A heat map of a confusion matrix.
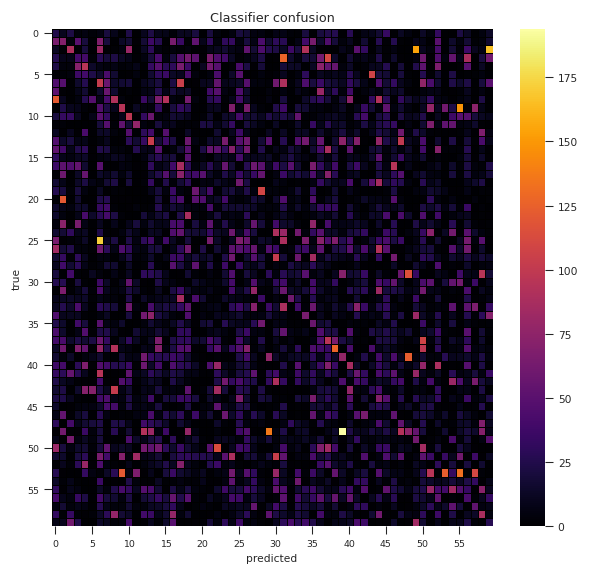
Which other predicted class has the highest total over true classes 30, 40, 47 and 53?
55
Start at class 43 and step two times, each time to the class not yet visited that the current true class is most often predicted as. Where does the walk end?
0
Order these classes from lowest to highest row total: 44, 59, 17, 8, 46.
59, 46, 44, 17, 8
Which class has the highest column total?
6
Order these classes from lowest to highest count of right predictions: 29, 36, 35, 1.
29, 36, 35, 1
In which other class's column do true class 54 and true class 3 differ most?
31
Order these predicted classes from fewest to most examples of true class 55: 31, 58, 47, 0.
47, 0, 31, 58
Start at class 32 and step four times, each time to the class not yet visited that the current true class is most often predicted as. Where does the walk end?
22
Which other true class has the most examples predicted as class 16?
58
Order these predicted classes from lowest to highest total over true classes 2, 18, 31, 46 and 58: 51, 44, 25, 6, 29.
51, 29, 25, 6, 44
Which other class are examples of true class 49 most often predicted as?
2
